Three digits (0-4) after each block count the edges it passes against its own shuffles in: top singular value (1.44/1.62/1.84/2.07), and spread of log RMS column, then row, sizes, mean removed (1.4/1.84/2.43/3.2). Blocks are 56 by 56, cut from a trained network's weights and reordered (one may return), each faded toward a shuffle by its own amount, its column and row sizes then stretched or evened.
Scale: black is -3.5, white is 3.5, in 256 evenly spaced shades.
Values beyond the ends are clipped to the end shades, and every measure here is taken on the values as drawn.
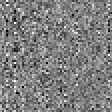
2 3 0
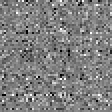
0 2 3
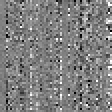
2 4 1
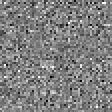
1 1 2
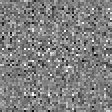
1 2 2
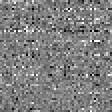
3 2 3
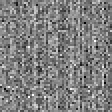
3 0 0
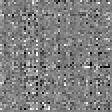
1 3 3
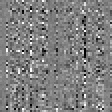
3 4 1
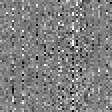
0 4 0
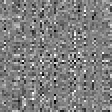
4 4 0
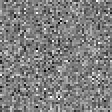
3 2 0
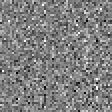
0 2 0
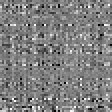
3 0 4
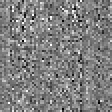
1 3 1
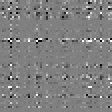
3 3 4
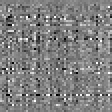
2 2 4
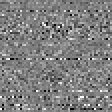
0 0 4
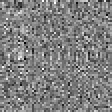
3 2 0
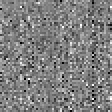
0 2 1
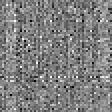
2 0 2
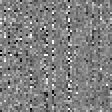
0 4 0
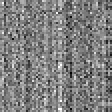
4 2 0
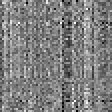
4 2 2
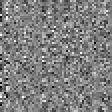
3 3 0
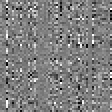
3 4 2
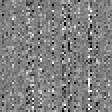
0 4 0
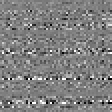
4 1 4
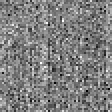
2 0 0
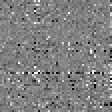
2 2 2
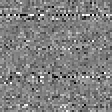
3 0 3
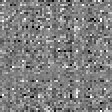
0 1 3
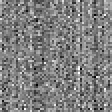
3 1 1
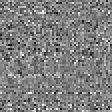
1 1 3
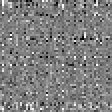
2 3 3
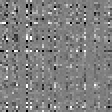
3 4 2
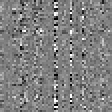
2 4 1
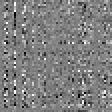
2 4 2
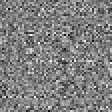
2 0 2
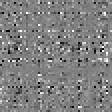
0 3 4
